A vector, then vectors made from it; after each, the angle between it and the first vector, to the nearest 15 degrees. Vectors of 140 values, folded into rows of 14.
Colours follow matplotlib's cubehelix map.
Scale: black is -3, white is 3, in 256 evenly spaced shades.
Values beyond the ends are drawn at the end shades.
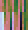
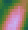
90 degrees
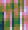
150 degrees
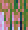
30 degrees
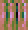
90 degrees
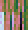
15 degrees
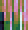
165 degrees
